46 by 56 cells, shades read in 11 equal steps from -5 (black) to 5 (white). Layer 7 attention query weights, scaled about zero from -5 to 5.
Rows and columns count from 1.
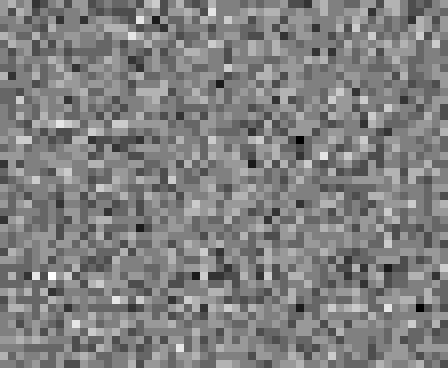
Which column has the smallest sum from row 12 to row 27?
51
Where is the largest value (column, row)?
7, 35
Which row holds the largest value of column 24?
38
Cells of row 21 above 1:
7
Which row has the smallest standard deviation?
40
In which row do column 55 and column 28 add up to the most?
6
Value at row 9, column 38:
1
